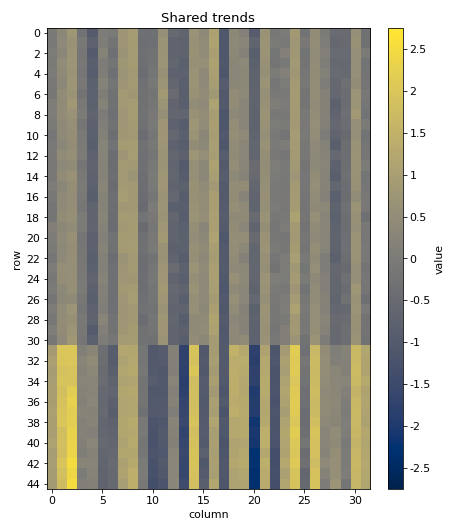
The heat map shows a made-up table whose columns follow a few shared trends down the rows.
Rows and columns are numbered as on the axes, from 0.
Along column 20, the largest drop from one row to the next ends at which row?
31
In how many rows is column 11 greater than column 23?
31
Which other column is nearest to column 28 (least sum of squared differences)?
12
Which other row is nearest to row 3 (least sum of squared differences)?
1
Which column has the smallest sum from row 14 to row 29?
17
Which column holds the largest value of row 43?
2
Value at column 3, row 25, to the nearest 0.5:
0
